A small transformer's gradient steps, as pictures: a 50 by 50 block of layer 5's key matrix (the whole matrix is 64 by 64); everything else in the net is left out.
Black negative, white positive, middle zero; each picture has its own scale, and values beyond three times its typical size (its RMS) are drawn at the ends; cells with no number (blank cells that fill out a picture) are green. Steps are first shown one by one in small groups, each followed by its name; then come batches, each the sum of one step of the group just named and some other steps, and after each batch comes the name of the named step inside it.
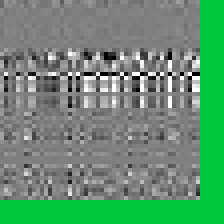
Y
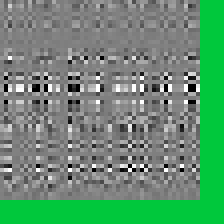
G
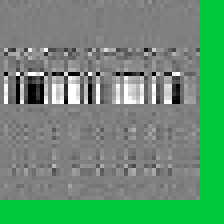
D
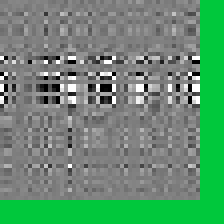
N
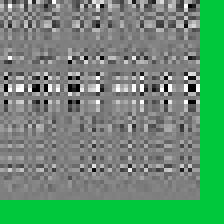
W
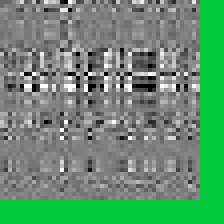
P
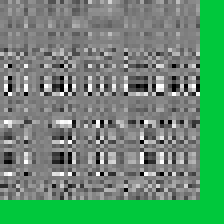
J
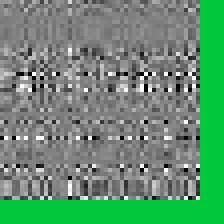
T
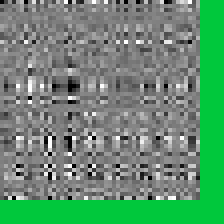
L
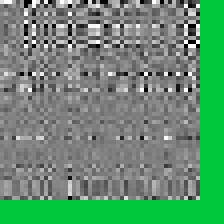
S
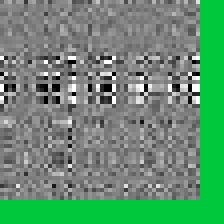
N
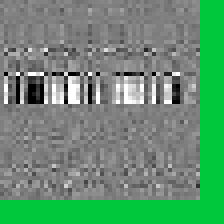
D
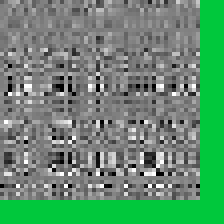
J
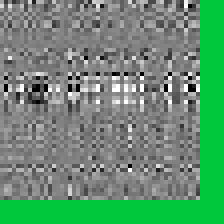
W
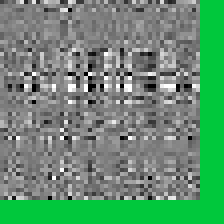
P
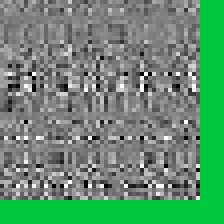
T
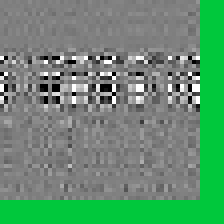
N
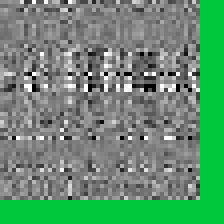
P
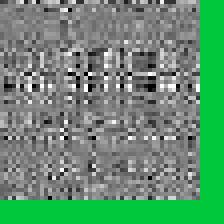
P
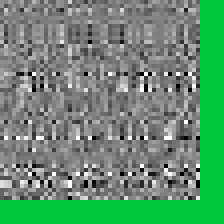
T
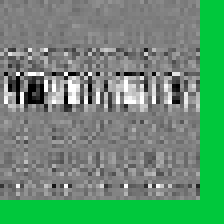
D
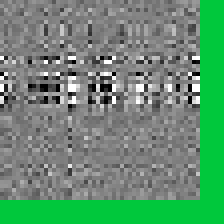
N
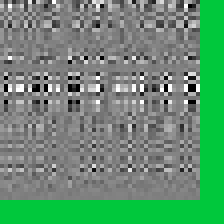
W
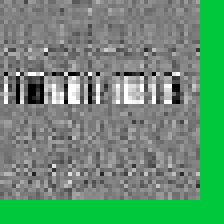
D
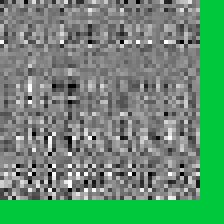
L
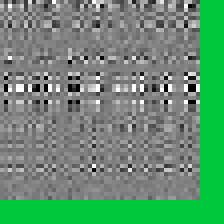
W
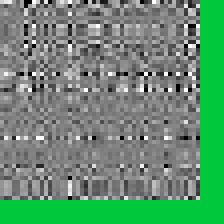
S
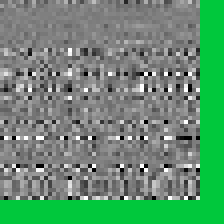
T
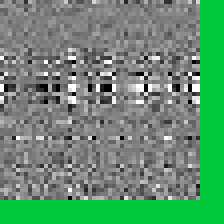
N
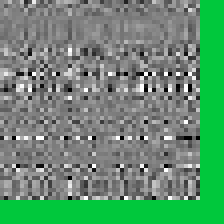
T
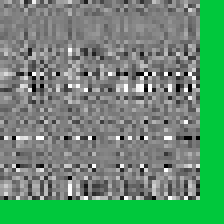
T
